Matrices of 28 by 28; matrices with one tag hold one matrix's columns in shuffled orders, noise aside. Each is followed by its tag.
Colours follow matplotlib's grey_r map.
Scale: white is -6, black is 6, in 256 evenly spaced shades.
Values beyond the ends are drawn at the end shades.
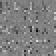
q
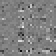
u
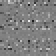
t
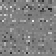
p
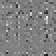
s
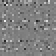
t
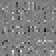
q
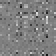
s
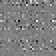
t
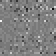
p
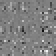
q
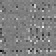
u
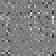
s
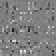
q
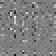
s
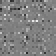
p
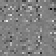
p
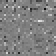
p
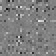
p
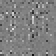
s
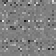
t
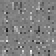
q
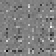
u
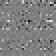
t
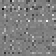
p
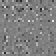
p
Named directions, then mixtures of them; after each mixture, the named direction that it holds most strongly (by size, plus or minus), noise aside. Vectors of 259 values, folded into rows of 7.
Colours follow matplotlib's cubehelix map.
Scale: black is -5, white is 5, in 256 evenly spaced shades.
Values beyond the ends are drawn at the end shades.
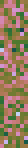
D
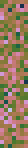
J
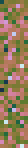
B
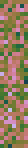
J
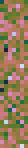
B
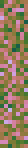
J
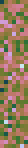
B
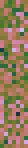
D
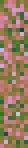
D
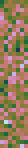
B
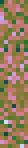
B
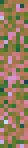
J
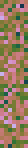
J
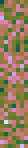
B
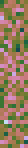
D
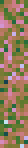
B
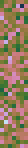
J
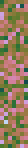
J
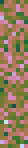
B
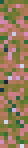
B
